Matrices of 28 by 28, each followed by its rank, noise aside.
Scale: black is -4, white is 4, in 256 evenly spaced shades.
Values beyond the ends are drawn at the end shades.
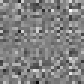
four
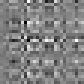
two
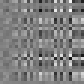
one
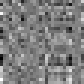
three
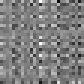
two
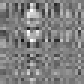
two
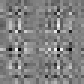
two
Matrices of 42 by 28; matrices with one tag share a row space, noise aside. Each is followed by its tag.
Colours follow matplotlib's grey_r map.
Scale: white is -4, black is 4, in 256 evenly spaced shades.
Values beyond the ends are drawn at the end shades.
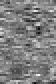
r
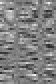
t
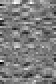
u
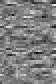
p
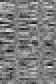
t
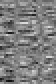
t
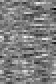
p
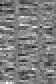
t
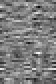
r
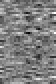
r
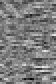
p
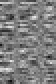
t
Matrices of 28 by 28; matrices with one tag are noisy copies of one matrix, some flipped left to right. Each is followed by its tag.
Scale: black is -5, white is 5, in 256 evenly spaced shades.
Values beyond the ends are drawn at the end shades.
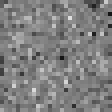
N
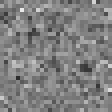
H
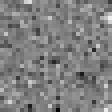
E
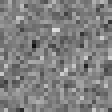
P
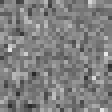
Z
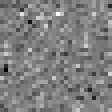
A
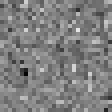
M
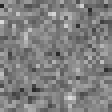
A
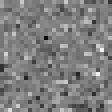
Z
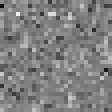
A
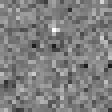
P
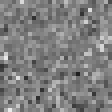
Z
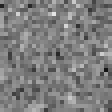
A
